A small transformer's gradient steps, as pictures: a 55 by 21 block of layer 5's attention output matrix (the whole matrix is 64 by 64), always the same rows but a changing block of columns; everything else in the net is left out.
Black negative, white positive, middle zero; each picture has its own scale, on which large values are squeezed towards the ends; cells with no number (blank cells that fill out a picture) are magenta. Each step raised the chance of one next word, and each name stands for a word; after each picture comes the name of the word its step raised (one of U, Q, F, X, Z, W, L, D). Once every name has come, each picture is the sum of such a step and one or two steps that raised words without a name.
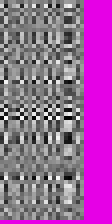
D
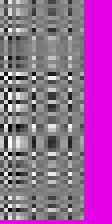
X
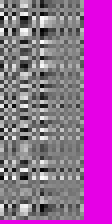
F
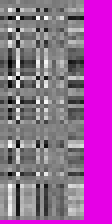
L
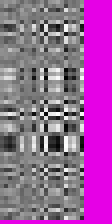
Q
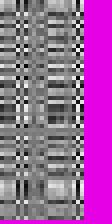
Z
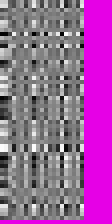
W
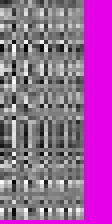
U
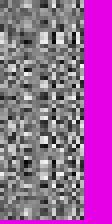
D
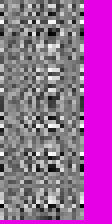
X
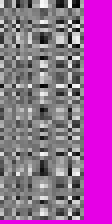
Z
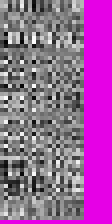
Z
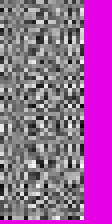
U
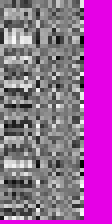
X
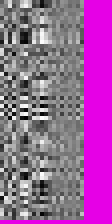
D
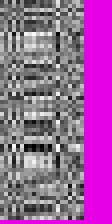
W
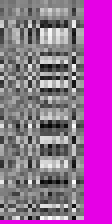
X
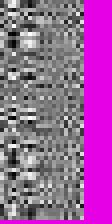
W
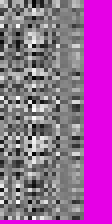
Z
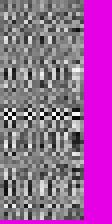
Q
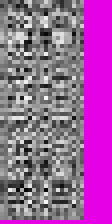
D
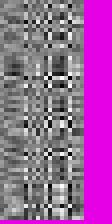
L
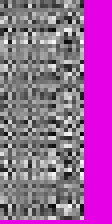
F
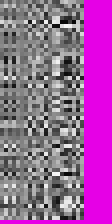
L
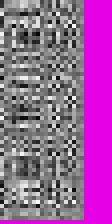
Z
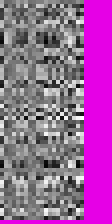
D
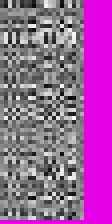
Z
